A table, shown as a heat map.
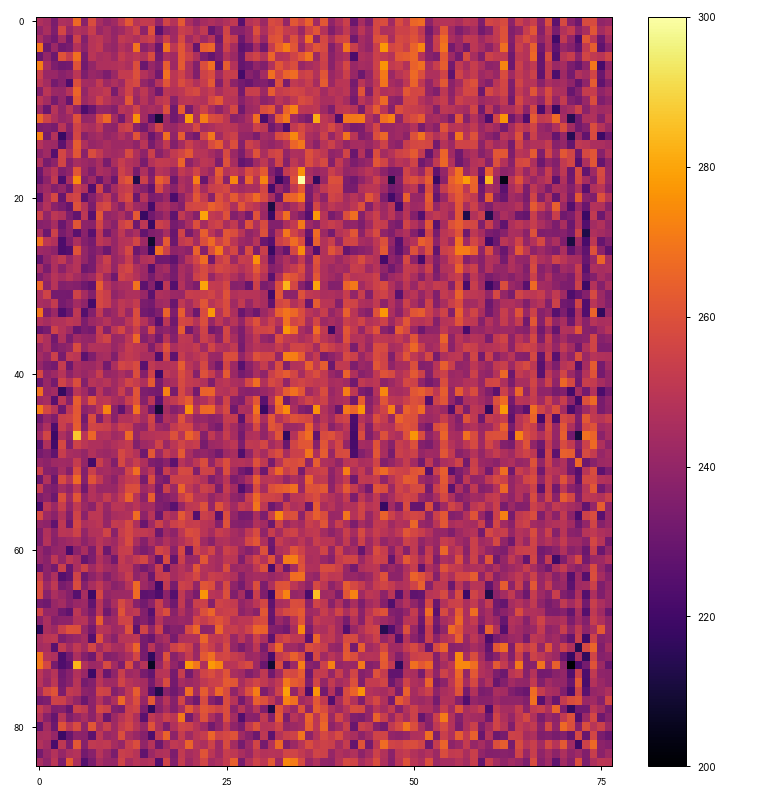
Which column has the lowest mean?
71
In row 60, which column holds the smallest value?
4
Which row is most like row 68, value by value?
19
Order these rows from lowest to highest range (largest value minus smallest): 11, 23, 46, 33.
46, 23, 33, 11
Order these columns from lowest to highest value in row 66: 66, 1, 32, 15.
1, 15, 32, 66
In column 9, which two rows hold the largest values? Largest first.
44, 11
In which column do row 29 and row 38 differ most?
31
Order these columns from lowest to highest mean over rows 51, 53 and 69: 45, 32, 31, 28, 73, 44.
28, 44, 73, 31, 32, 45
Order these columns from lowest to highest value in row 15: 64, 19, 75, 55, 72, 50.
72, 75, 55, 64, 19, 50
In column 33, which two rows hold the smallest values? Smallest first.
47, 12
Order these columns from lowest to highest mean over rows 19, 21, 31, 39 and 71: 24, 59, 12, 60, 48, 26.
48, 60, 59, 26, 24, 12
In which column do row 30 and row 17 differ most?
60
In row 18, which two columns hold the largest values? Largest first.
35, 60
